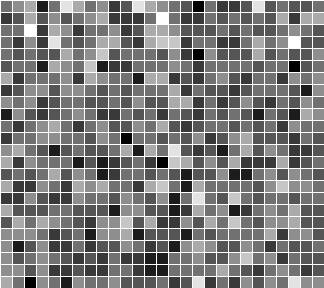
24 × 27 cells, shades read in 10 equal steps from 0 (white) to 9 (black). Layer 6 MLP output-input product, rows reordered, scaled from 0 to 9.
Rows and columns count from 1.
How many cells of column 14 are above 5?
11
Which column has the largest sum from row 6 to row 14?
25
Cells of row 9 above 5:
13
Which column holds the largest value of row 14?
14
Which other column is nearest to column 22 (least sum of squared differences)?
6
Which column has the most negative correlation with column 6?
17
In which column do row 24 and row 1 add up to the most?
20
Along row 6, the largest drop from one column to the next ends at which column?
5
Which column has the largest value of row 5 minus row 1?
12
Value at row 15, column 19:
4
